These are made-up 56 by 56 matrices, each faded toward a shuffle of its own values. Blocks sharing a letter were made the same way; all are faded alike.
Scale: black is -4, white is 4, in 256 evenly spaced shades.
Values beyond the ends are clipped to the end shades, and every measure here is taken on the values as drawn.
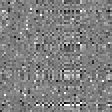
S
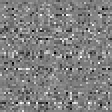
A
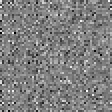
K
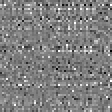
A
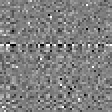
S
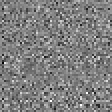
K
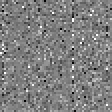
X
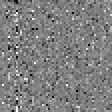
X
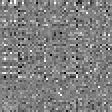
A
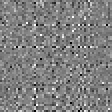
S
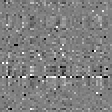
S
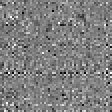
A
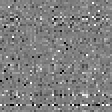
A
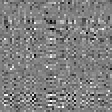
S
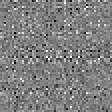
A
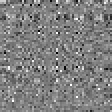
A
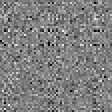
K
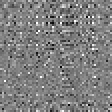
A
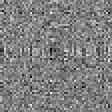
K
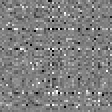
S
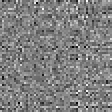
K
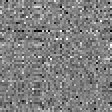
K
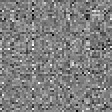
K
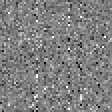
X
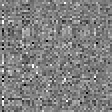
K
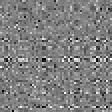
S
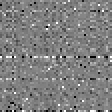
S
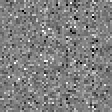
X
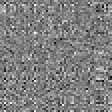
K
